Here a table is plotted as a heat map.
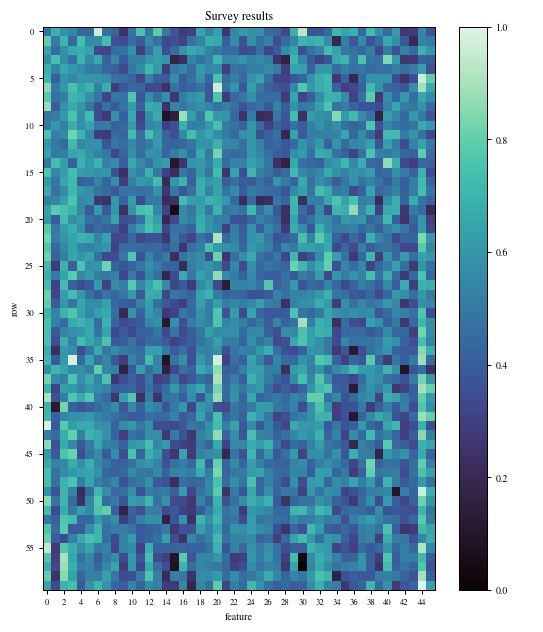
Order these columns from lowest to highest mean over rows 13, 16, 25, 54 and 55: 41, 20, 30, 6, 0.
41, 6, 30, 20, 0
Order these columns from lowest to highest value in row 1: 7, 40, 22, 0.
22, 40, 7, 0
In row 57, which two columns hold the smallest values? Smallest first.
30, 15
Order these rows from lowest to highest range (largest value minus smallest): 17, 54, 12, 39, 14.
12, 17, 54, 39, 14
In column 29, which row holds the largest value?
25
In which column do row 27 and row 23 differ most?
21
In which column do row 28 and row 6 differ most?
20
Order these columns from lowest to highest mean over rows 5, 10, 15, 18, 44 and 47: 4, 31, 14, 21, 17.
14, 21, 17, 31, 4
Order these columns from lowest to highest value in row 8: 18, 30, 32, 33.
30, 18, 32, 33
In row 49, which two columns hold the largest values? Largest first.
44, 20
